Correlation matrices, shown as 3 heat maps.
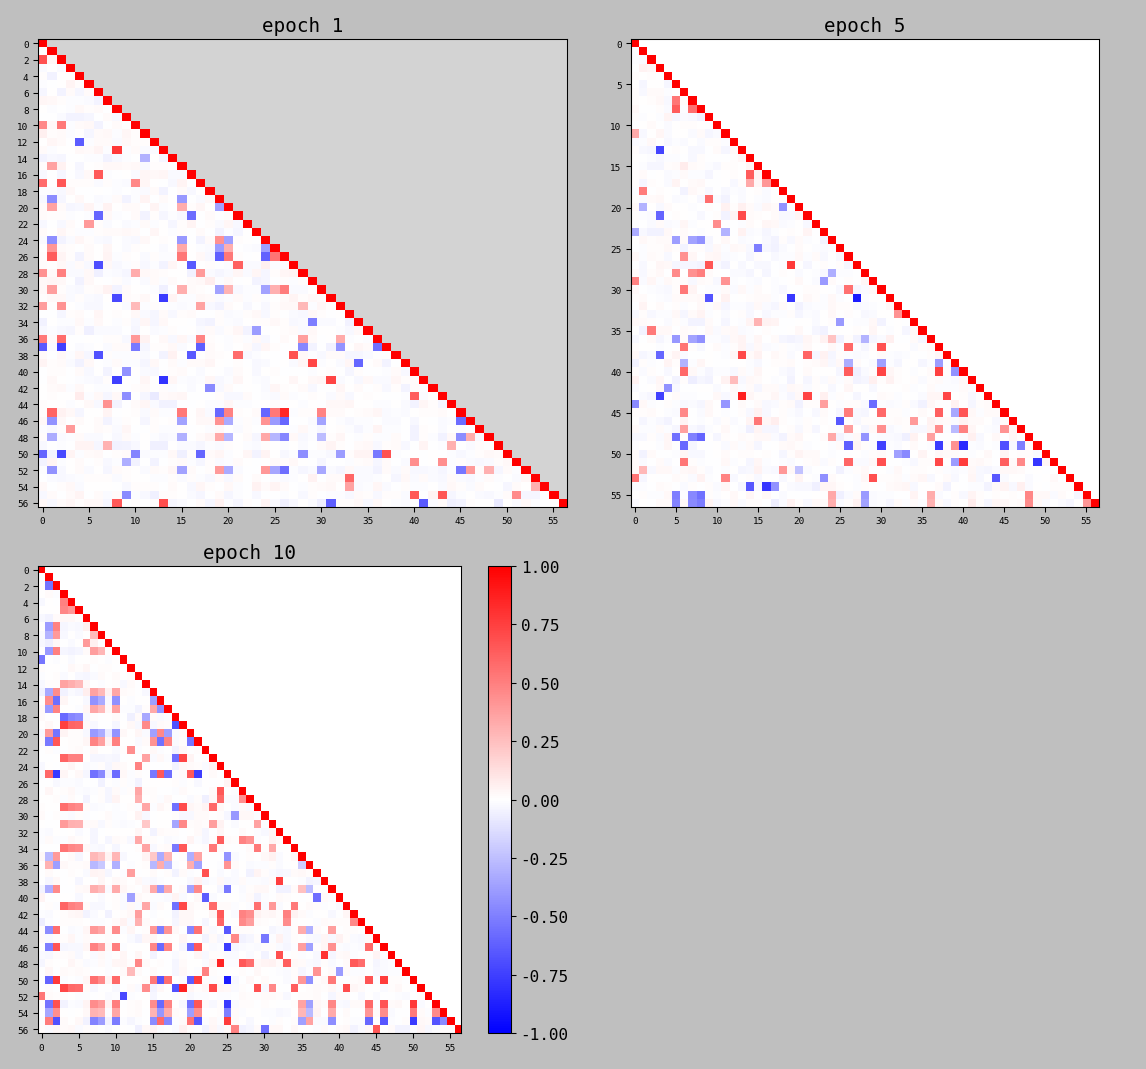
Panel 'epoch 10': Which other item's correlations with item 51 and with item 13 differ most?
19
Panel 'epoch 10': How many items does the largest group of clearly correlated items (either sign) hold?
20
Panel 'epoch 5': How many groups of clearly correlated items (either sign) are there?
13
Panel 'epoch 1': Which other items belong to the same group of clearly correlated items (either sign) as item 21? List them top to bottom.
6, 16, 27, 38
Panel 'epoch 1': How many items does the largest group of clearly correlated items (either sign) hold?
12
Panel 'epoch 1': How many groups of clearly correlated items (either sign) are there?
14
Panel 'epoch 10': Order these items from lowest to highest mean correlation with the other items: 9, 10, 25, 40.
25, 40, 9, 10
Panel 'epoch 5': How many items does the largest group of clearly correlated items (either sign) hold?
10
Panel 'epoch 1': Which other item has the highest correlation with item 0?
2
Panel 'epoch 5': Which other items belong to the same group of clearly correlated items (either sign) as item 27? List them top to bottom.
9, 19, 31
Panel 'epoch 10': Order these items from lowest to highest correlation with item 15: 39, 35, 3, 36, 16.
16, 36, 3, 35, 39
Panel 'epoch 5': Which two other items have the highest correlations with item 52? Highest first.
18, 1
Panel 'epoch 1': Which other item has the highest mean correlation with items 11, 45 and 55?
26
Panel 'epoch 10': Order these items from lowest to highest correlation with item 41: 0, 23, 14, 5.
0, 14, 5, 23
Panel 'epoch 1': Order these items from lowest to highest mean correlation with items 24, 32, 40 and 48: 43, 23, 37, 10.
37, 23, 10, 43
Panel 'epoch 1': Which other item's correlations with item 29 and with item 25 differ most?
39
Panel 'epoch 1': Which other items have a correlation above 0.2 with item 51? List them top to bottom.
40, 43, 55
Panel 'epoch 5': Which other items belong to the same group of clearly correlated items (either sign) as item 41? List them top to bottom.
12
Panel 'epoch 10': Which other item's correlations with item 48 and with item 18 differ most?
24
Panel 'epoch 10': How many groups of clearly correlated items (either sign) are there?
8
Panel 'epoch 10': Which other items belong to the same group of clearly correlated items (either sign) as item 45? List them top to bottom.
26, 30, 56
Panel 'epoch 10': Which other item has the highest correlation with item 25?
55
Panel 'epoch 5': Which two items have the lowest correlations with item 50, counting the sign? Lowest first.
33, 32
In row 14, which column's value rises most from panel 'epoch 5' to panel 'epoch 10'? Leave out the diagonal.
54
